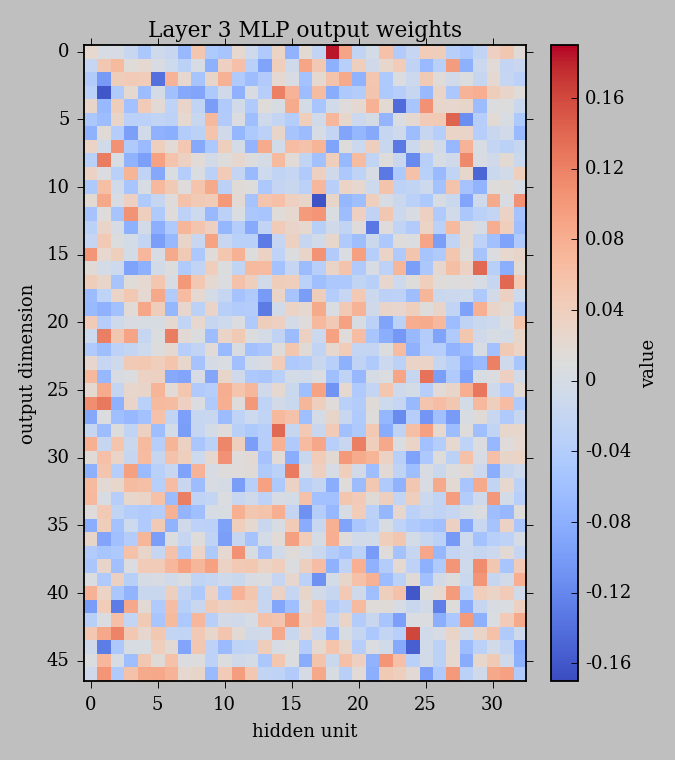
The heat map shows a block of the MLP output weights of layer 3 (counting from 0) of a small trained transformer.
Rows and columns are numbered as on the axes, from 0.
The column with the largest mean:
14
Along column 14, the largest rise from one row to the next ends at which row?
42
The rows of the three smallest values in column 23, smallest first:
4, 7, 27
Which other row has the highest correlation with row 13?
6
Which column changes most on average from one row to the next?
24
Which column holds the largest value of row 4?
25
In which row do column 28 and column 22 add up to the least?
5
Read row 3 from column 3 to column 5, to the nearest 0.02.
0.02 -0.06 0
